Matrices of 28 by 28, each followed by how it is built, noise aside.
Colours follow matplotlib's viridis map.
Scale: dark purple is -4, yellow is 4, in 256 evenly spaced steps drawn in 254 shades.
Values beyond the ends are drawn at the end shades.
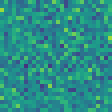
repeating columns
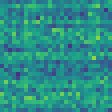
blocks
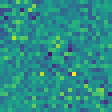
block diagonal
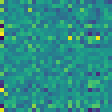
low rank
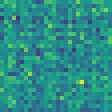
blocks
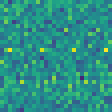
repeating columns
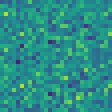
repeating rows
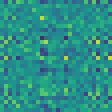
low rank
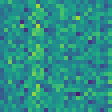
repeating rows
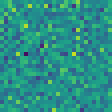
low rank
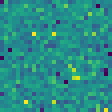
sparse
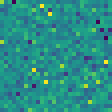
sparse
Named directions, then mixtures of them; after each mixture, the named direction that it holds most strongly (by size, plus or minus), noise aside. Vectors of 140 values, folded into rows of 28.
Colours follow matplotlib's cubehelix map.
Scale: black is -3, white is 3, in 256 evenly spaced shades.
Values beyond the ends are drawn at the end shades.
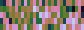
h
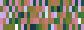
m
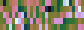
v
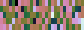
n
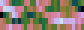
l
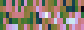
h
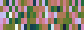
m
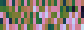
h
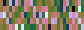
m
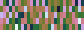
m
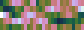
l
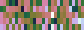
n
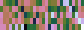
n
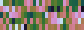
l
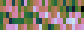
h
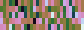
n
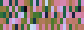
m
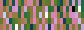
m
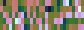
v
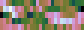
l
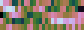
l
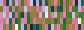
m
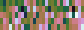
v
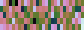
n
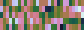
v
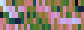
l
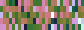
n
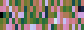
m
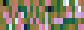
v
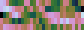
l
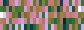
m
